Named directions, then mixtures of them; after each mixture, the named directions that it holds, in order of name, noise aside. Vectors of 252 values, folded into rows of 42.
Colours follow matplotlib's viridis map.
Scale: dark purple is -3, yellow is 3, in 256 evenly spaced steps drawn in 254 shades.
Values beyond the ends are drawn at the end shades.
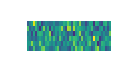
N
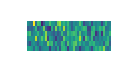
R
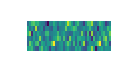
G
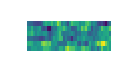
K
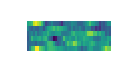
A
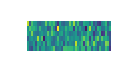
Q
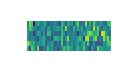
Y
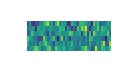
G, K, Q.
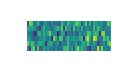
N, Y.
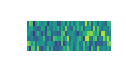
Y.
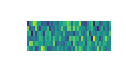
G, N.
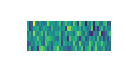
N, Y.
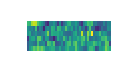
A, G, Q.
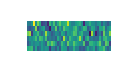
G, R.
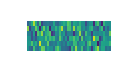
N.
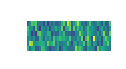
G, N, Y.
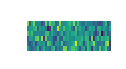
Q, R.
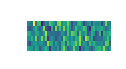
R.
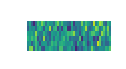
N, Q.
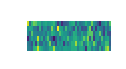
A, Q.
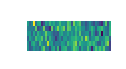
N, Q, R.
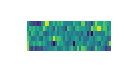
A, G.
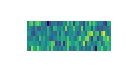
A, G, Y.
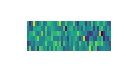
Y.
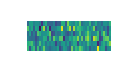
N, Y.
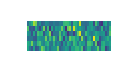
N.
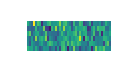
R.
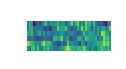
K, Y.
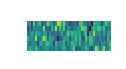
G, Q, R.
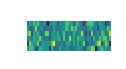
G.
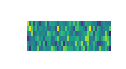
Q, Y.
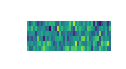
K, N, Q.
